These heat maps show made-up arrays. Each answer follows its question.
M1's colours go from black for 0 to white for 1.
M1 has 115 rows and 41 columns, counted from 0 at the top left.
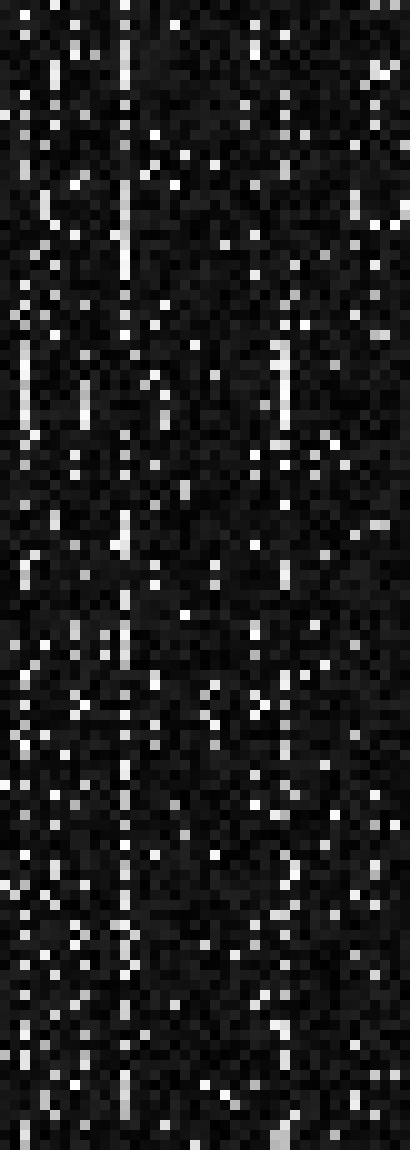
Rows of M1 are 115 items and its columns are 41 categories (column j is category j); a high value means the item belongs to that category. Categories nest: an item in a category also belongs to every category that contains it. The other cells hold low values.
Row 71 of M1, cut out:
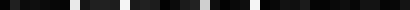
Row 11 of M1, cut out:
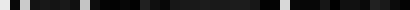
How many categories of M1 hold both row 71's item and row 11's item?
0
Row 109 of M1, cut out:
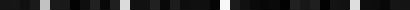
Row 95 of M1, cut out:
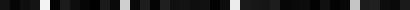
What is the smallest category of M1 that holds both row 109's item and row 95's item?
4
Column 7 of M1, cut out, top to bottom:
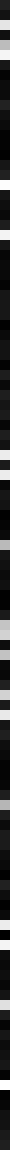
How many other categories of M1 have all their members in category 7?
6
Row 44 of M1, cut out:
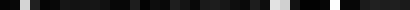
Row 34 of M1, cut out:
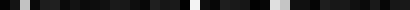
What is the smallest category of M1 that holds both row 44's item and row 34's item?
27
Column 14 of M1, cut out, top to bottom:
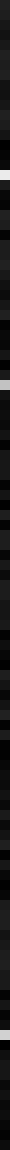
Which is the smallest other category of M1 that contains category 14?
8
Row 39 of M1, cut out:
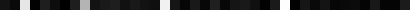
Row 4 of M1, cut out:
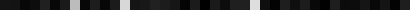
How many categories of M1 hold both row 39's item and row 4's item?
0
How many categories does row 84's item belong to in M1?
2
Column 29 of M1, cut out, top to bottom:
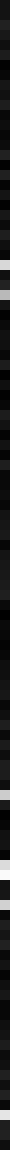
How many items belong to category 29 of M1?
7
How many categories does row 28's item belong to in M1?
1
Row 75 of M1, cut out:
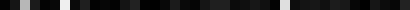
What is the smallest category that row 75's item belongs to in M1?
6
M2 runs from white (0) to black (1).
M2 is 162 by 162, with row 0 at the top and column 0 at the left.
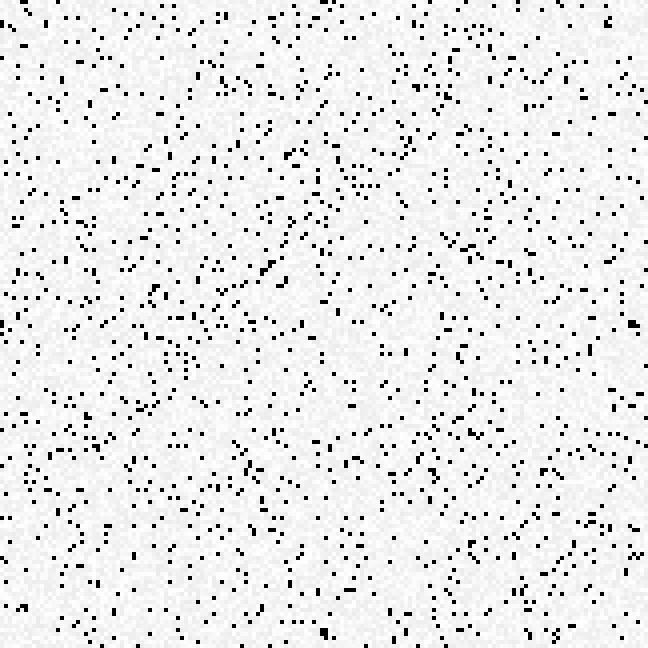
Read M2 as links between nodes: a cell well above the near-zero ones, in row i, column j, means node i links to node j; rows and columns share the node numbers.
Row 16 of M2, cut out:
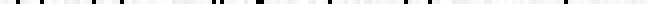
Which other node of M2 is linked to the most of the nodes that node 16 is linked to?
node 67
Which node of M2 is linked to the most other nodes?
node 108
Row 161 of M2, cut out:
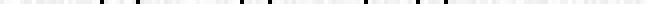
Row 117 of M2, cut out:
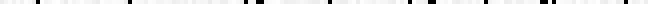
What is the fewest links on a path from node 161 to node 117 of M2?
3
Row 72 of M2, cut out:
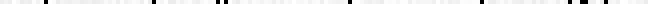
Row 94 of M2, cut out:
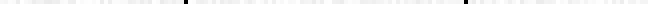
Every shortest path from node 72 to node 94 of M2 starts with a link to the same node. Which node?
node 38
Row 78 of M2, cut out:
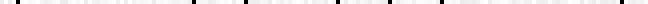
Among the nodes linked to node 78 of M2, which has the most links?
node 61
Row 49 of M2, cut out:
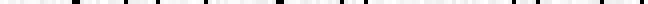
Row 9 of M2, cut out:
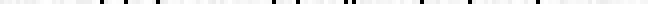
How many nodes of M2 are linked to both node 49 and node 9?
3
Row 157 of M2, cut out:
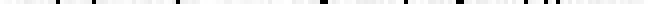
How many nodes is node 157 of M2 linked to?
11
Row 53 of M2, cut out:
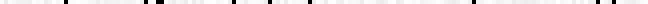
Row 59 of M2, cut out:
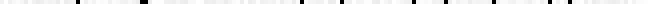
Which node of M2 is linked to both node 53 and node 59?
node 36
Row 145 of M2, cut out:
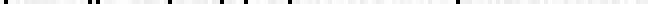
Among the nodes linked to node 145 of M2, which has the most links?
node 114
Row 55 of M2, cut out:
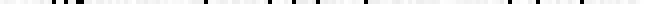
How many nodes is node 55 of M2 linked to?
12
